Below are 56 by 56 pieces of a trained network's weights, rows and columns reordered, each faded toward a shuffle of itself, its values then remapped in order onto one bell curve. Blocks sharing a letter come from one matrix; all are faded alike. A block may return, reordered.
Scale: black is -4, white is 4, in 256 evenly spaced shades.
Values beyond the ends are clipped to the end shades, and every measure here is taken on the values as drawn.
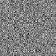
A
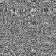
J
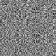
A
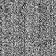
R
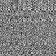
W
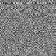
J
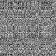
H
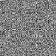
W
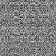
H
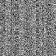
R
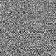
W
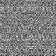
H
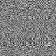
J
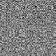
W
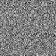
W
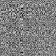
W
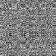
H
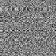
J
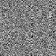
A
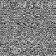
H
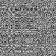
H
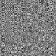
A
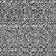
H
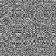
J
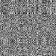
W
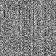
R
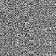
A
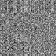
R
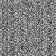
R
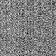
R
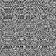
J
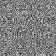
W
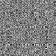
W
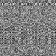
H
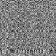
W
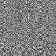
A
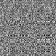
H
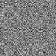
J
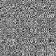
A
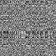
J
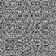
H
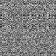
H
